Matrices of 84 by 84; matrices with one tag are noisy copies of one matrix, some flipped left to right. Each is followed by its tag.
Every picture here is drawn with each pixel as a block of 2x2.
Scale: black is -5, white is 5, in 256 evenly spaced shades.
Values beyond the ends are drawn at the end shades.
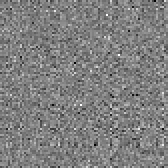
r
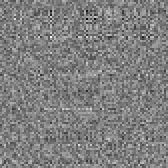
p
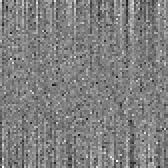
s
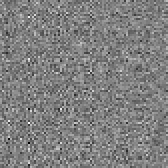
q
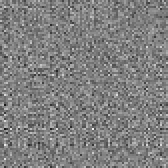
r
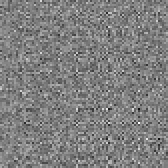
q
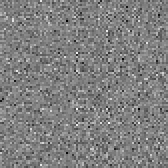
q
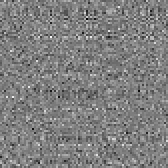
p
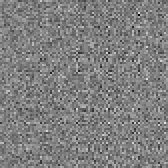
q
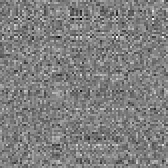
p
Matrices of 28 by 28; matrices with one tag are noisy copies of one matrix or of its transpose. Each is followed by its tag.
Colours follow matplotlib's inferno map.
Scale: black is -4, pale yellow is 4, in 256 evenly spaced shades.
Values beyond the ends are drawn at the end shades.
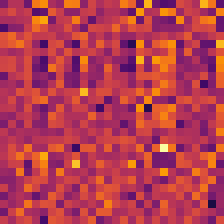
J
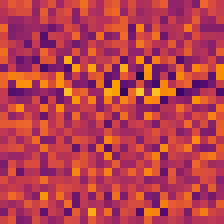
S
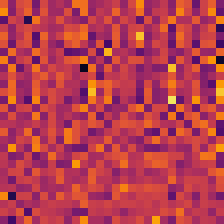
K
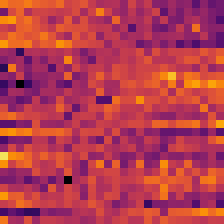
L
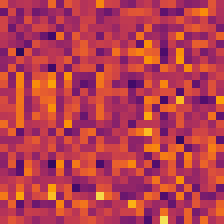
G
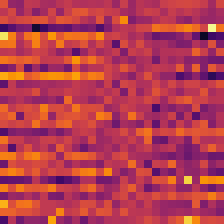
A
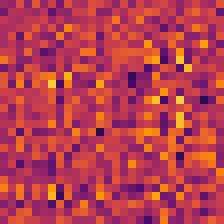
G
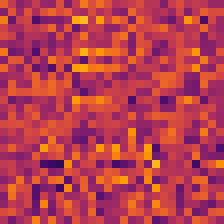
G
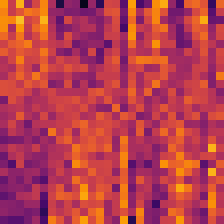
L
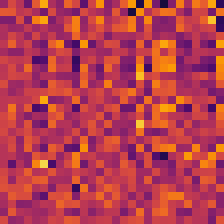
J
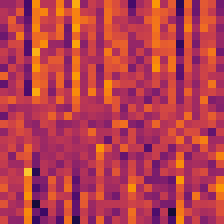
A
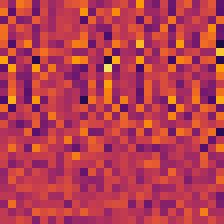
K
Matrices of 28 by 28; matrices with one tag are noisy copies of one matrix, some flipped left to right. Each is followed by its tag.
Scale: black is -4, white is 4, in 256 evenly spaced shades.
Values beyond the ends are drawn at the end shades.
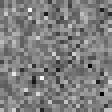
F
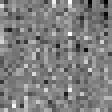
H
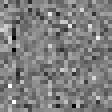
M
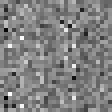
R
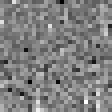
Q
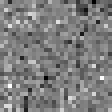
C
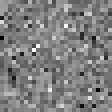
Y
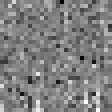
Q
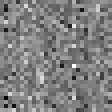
R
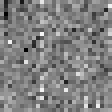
H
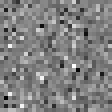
R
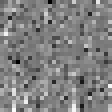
Q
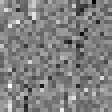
C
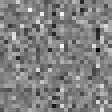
M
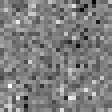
C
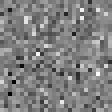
F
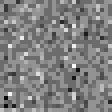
R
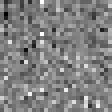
H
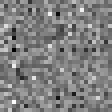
M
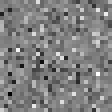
F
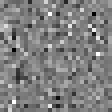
M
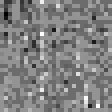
H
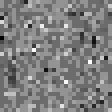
Y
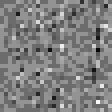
M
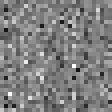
R
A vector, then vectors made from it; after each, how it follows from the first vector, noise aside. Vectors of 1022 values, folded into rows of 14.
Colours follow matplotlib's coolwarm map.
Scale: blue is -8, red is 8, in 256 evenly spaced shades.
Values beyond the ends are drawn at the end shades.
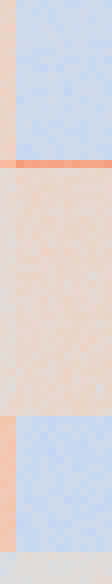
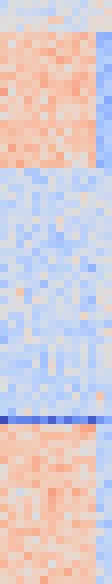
reversed, negated, scaled up.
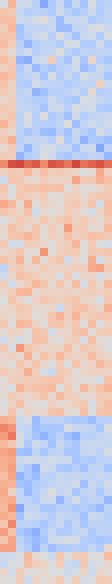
scaled up.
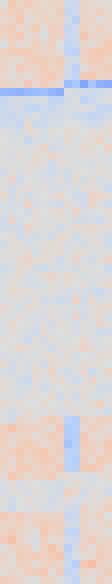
wrapped around, negated, partly zeroed.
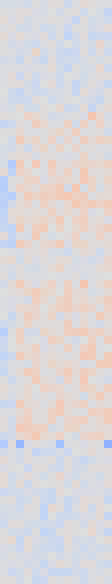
wrapped around, negated, partly zeroed.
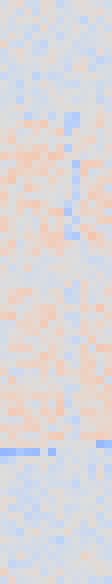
wrapped around, negated, partly zeroed.
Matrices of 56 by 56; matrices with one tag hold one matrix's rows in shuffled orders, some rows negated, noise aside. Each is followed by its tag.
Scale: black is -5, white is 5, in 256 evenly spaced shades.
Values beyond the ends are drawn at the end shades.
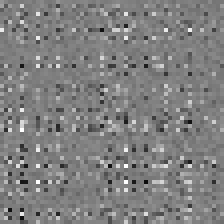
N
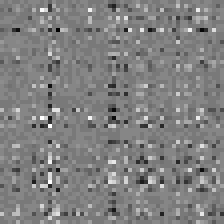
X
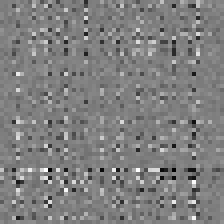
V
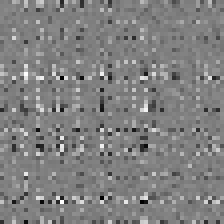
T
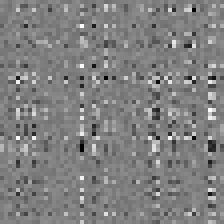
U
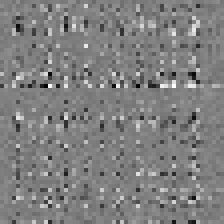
V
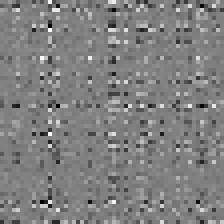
X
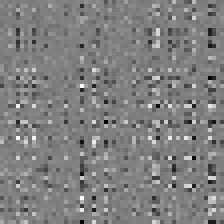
U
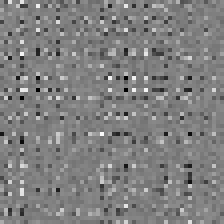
N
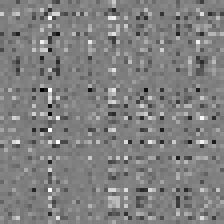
X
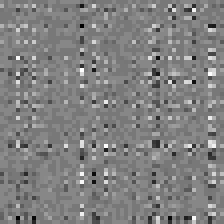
U
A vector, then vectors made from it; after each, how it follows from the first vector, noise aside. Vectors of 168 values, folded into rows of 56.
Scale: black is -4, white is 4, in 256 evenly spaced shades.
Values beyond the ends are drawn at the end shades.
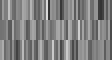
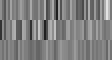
wrapped around, negated, partly zeroed.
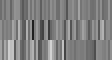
reversed, negated, partly zeroed.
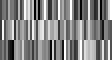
reversed, scaled up.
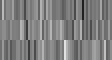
wrapped around, negated, partly zeroed.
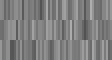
wrapped around, shrunk.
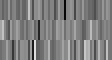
wrapped around, negated, partly zeroed.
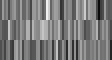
sign-scrambled.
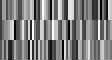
reversed, scaled up.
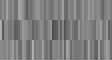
wrapped around, shrunk.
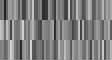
wrapped around.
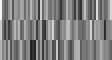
wrapped around.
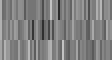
reversed, negated, partly zeroed.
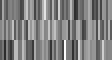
reversed.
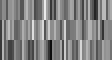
reversed.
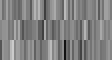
reversed, negated, partly zeroed.
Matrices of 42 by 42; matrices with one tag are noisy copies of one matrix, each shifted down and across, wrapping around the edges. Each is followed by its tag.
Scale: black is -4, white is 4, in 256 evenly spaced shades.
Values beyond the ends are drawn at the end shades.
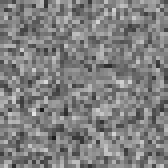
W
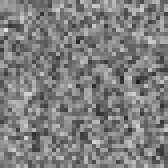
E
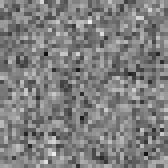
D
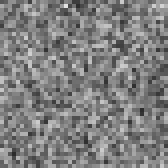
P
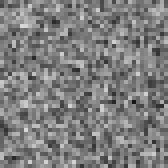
W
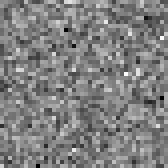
D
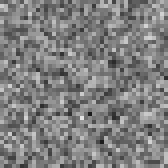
W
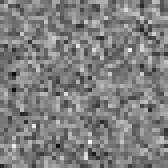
P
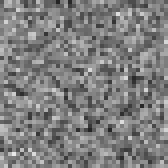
W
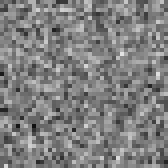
E
